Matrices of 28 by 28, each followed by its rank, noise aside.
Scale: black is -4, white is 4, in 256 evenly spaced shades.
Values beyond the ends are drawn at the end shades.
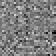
seven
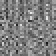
four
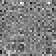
five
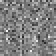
five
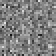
six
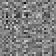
four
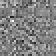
seven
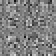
five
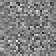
four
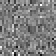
four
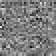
six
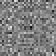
four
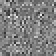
six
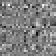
four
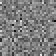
four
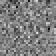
six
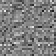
five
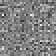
five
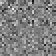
six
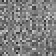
five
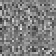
six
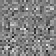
six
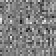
six
